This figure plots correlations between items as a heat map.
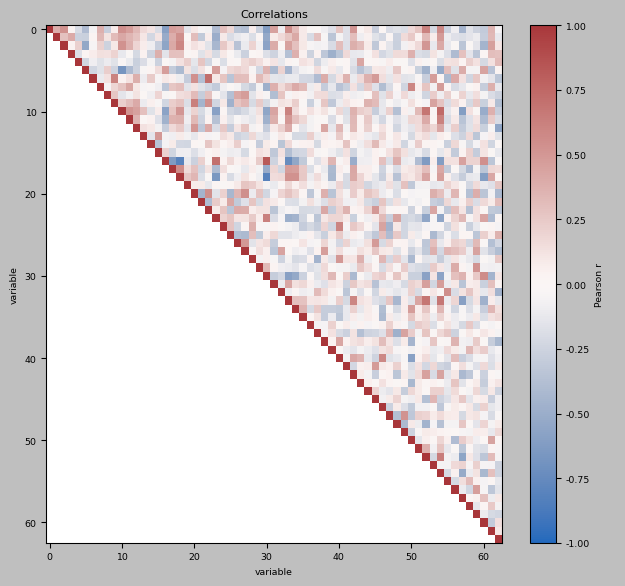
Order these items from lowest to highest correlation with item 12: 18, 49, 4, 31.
4, 49, 31, 18
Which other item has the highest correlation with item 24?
40
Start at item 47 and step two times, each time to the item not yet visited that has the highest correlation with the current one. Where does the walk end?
37
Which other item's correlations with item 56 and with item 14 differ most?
29
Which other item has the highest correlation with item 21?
25
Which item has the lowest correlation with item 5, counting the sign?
10
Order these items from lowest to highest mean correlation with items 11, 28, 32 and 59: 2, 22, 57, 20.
57, 22, 2, 20
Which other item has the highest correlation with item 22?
6
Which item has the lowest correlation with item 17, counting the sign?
16
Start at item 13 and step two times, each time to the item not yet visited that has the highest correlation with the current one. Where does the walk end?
3
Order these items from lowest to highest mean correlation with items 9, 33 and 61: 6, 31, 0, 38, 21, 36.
21, 36, 38, 6, 31, 0
